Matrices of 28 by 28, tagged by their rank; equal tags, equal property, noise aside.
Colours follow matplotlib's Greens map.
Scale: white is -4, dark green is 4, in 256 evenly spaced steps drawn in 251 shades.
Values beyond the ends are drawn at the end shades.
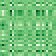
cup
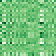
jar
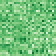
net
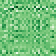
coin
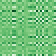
cup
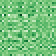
coin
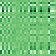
cup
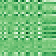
cup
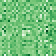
net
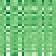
cup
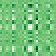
cup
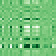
cup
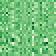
net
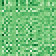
coin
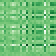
cup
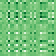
cup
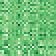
net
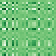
cup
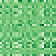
jar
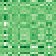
jar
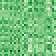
coin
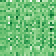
net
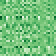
coin
